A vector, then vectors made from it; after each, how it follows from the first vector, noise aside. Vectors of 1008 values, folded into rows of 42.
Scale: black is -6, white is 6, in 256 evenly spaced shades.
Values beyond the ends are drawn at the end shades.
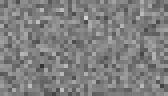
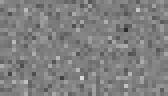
reversed, partly zeroed.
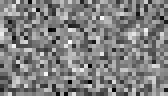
wrapped around, negated, scaled up.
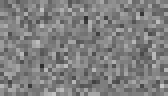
sign-scrambled.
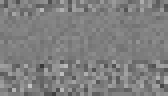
partly zeroed.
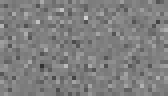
partly zeroed.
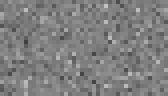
reversed, partly zeroed.
